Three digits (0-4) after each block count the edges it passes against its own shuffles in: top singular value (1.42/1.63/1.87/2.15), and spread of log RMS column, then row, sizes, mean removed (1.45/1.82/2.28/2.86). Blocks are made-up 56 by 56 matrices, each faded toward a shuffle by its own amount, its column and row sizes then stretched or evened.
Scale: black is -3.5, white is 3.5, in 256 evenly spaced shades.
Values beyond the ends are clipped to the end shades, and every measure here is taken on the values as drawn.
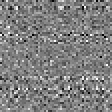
4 1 3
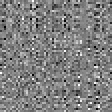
4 3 0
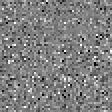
1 1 2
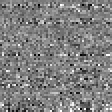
2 0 4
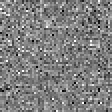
2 2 1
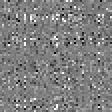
2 3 3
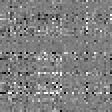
3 3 4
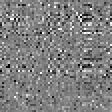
4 1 3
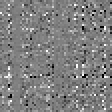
1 4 2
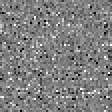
1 0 2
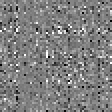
1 4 2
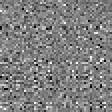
4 2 2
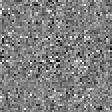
0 1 3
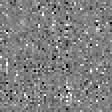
1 2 1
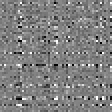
4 3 4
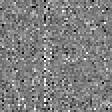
2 2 1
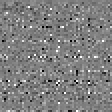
2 1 3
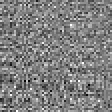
4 2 1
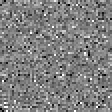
2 0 1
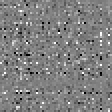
0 3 3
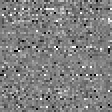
0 1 3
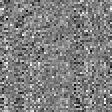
3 3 0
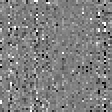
2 4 0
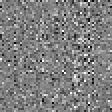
3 3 1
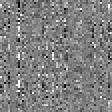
3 4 0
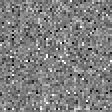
1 0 1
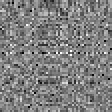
4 0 2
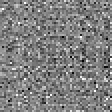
3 1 0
